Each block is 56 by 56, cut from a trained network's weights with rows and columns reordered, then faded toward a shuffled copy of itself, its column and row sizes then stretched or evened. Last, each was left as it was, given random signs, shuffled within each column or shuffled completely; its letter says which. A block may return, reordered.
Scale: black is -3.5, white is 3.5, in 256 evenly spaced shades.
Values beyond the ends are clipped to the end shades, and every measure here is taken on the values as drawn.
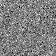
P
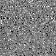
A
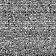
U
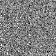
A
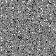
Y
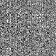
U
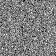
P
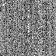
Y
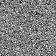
Y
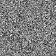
A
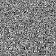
A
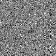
A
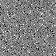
P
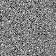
Y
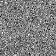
Y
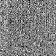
U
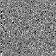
U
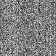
Y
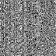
U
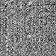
U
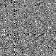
U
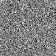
A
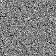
Y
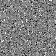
P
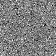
P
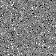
Y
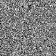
A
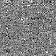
U
